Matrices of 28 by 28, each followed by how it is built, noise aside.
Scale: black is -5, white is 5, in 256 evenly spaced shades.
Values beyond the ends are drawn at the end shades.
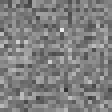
blocks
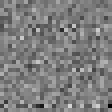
uneven rows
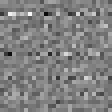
uneven rows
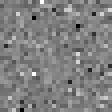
sparse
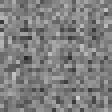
blocks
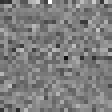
uneven rows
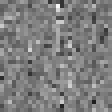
uneven columns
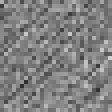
Hankel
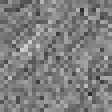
Hankel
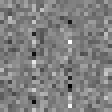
uneven columns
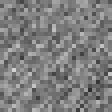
Hankel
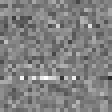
uneven rows
